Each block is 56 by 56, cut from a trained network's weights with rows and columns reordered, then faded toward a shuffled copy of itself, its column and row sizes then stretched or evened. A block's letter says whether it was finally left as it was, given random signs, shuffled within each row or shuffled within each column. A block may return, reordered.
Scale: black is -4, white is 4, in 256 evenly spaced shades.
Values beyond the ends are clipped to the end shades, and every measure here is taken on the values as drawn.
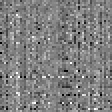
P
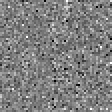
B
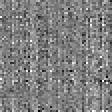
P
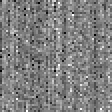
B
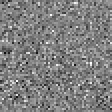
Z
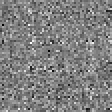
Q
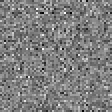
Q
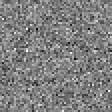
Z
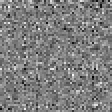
Q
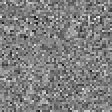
Z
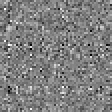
P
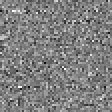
Z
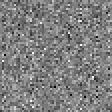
B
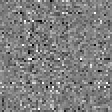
Q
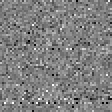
Z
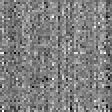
P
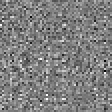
P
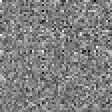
Q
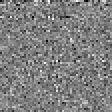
Z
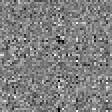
Q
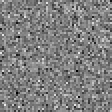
B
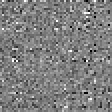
Q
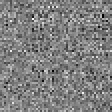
P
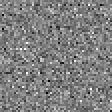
Z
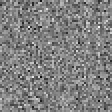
Q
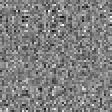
P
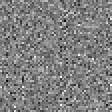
B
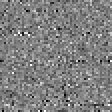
Z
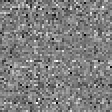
Q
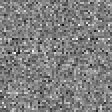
Z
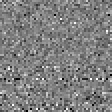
Z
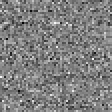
Z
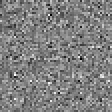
Q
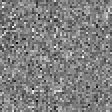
B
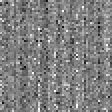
B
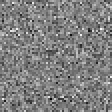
Z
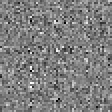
Q
